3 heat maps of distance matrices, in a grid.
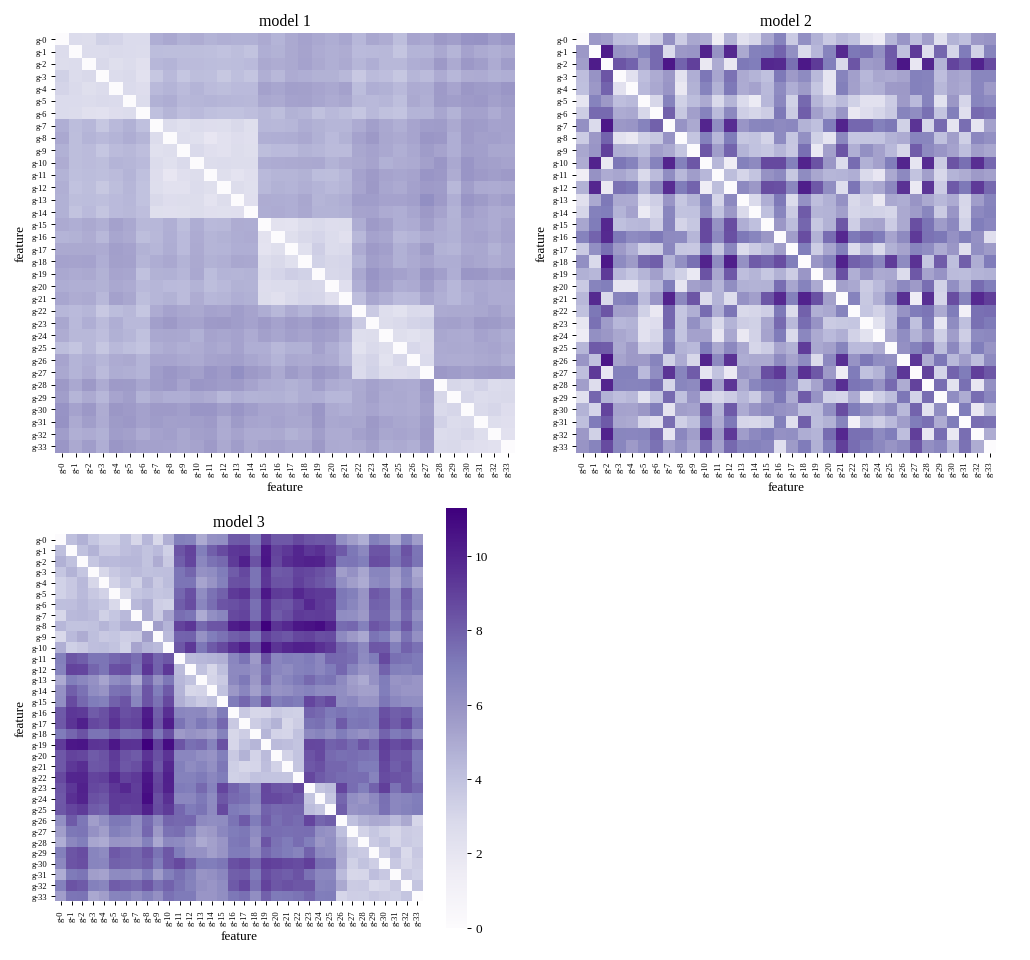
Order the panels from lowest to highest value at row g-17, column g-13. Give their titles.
model 2, model 1, model 3
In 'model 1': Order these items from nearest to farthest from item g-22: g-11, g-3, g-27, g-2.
g-27, g-3, g-2, g-11
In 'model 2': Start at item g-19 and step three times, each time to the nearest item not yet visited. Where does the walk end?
g-7
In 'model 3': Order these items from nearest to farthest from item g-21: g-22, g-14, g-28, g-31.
g-22, g-14, g-28, g-31
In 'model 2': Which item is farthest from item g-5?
g-18
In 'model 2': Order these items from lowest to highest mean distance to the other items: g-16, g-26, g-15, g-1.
g-15, g-26, g-1, g-16
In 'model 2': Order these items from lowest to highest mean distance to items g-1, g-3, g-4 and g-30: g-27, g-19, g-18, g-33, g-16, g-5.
g-19, g-18, g-5, g-33, g-16, g-27
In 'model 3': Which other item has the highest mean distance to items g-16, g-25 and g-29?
g-8
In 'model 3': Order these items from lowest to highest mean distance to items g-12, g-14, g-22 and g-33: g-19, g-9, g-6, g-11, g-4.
g-11, g-19, g-4, g-9, g-6
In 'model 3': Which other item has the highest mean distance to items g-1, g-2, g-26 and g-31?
g-19
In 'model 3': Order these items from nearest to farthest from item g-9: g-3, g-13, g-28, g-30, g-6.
g-6, g-3, g-28, g-13, g-30
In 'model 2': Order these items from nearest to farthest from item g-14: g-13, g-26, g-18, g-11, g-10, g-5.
g-5, g-13, g-11, g-26, g-10, g-18
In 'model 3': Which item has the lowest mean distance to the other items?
g-28
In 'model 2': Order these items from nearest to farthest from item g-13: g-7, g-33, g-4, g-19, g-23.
g-23, g-19, g-4, g-7, g-33
